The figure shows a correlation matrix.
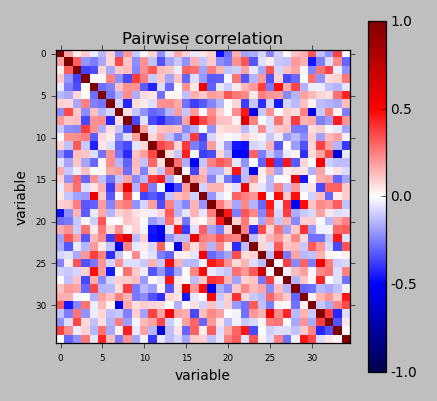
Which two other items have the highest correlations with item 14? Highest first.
21, 13
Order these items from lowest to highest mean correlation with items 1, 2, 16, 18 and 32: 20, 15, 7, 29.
20, 15, 29, 7
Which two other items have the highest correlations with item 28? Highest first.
15, 17
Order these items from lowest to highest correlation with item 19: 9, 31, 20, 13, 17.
17, 9, 31, 13, 20
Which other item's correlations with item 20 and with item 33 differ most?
0
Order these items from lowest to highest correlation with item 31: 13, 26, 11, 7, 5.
7, 5, 26, 11, 13
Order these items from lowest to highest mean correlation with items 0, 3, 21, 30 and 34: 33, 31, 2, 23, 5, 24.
2, 31, 23, 24, 5, 33
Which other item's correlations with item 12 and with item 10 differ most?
33
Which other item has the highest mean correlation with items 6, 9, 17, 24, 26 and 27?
4
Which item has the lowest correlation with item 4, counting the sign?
11
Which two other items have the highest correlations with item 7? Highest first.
22, 1
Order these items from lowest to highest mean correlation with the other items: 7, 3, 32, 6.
6, 3, 7, 32
